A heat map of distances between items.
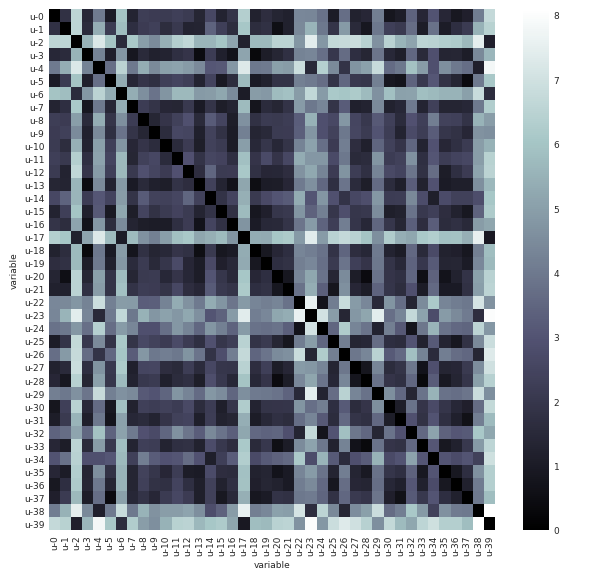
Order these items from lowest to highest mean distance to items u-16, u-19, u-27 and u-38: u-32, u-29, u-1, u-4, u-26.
u-1, u-26, u-4, u-32, u-29
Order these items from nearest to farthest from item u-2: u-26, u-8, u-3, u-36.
u-8, u-3, u-36, u-26
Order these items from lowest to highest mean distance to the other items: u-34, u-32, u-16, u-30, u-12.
u-16, u-30, u-12, u-34, u-32
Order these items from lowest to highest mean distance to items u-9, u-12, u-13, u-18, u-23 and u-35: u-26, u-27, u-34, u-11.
u-27, u-11, u-34, u-26
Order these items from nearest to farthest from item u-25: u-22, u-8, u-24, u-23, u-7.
u-7, u-8, u-24, u-22, u-23
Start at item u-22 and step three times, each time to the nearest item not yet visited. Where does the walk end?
u-29
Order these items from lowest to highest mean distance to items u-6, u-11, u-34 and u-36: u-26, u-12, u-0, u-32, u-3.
u-3, u-0, u-12, u-26, u-32
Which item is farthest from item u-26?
u-39
